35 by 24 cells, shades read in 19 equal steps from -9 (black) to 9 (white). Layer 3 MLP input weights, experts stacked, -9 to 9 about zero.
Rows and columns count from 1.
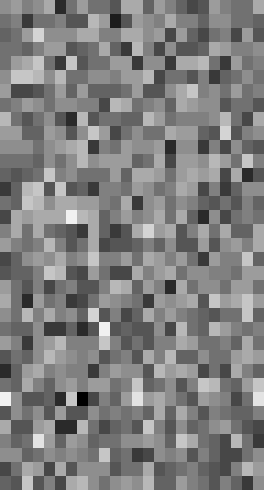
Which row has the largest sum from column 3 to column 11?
16
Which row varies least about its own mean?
30
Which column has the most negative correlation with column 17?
24
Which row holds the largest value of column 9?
23
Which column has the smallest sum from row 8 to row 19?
19
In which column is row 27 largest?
15
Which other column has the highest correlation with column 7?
12
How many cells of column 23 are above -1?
19
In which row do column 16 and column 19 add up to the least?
11
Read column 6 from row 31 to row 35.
-6 -2 0 3 -4
